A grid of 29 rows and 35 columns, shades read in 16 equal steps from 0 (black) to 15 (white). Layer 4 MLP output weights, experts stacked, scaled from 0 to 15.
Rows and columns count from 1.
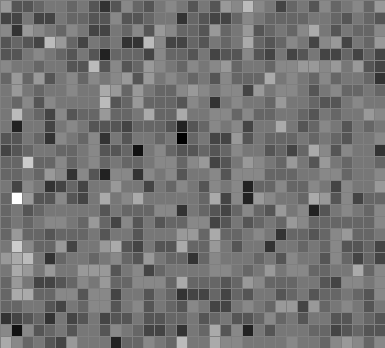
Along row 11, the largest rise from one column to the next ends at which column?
3
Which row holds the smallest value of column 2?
28
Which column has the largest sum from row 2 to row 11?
26
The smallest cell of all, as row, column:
12, 17
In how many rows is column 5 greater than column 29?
10
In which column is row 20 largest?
20
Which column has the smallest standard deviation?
34
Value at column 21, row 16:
7
